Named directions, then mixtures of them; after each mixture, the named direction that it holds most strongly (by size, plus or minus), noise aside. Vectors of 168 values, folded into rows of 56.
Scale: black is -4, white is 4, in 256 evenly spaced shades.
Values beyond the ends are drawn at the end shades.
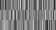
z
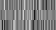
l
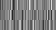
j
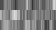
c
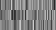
j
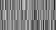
l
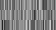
l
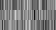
l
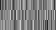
z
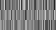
z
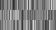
j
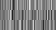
j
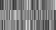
c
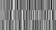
j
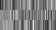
j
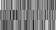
z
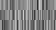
l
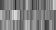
c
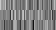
z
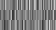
z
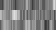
c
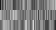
c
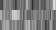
c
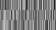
z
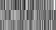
c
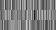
l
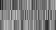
c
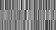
z
